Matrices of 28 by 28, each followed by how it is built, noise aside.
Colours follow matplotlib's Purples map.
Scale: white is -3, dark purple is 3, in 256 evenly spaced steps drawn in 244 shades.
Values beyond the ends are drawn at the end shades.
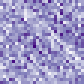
Toeplitz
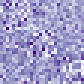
block diagonal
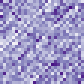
Hankel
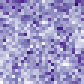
smooth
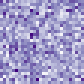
low rank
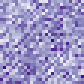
Hankel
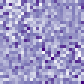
block diagonal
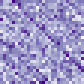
Toeplitz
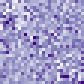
block diagonal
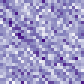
Toeplitz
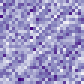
Hankel
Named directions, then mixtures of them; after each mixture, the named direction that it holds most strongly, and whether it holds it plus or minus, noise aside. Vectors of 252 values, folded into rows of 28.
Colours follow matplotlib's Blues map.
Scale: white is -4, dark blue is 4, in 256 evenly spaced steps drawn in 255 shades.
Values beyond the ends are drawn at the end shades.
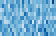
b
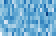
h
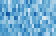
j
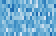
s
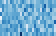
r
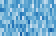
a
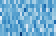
r, plus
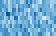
j, plus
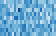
s, minus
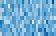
b, plus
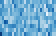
h, minus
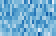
h, plus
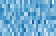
b, minus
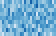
s, minus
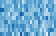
a, plus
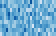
j, plus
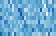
h, minus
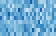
s, minus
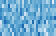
b, minus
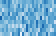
a, minus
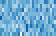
a, minus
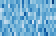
b, plus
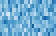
j, minus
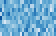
r, minus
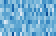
h, plus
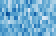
j, plus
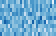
b, minus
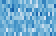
s, plus
